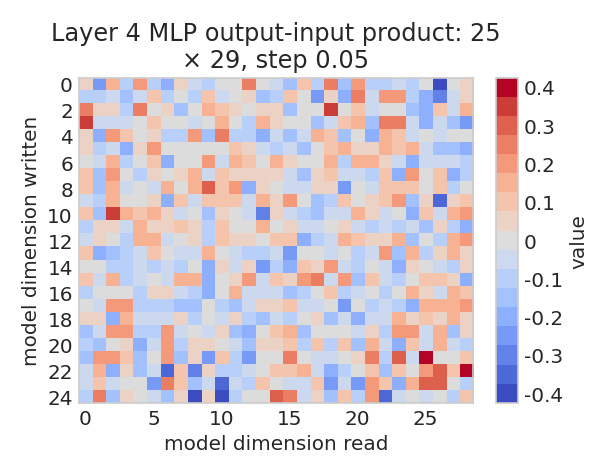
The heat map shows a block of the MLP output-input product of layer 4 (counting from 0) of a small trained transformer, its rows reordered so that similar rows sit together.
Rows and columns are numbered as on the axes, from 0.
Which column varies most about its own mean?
26
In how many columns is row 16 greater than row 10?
6
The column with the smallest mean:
1
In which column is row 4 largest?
10
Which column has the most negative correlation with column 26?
20
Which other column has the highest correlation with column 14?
15
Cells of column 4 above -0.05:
13
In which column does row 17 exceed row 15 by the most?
28
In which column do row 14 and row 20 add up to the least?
23
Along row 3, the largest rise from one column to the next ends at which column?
22
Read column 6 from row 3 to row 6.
0 -0.1 0 -0.2
